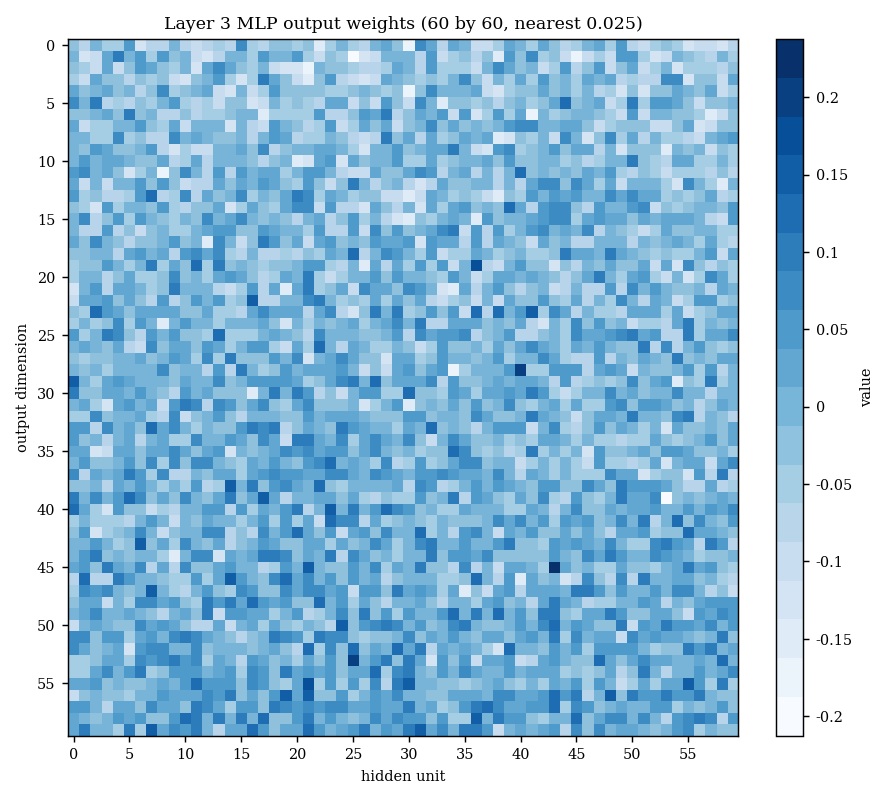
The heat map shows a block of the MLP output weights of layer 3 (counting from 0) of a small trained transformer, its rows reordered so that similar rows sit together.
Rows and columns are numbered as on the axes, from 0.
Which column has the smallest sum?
26
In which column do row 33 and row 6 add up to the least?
41
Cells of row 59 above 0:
37
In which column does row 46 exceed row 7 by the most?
14
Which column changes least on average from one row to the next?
4
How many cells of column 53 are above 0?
19
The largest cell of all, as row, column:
45, 43
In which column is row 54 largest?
27
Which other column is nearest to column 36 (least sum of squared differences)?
11
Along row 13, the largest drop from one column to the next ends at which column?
8
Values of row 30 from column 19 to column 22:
0 0.1 0.05 -0.075
